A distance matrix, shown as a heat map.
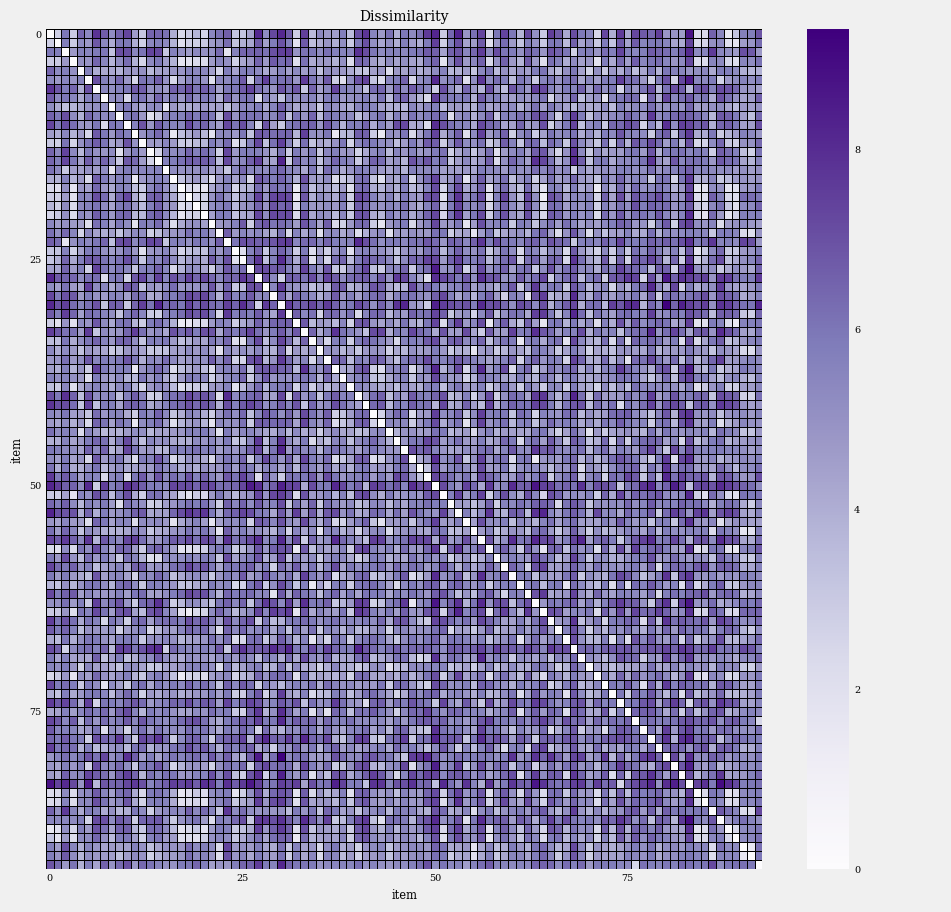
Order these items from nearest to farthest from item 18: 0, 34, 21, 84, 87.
84, 0, 34, 21, 87
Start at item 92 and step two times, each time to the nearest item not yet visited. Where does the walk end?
4
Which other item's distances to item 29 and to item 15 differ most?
68
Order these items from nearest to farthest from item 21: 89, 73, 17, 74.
17, 89, 73, 74
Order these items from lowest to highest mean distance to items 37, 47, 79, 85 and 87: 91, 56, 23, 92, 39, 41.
39, 91, 92, 23, 41, 56
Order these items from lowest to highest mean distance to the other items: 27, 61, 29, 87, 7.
61, 7, 29, 87, 27
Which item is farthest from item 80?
30
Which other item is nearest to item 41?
74
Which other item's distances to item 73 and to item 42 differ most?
82
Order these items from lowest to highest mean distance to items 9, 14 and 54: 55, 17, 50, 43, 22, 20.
22, 55, 43, 17, 20, 50
